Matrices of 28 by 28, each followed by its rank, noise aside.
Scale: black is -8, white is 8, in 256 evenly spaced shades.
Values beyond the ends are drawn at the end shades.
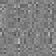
three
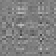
three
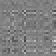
two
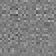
three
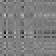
one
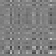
one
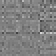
two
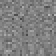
four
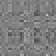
three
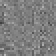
four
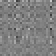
two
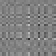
one
